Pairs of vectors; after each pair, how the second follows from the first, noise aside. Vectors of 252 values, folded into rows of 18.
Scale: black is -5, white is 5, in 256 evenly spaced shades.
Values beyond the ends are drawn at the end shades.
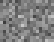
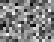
reversed, negated, scaled up.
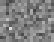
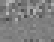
negated, partly zeroed.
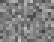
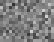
shuffled.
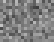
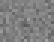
wrapped around, shrunk.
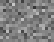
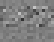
negated, partly zeroed.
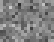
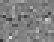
wrapped around, negated, partly zeroed.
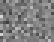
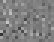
negated, partly zeroed.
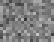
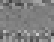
partly zeroed.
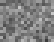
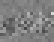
partly zeroed.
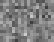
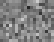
reversed, negated.
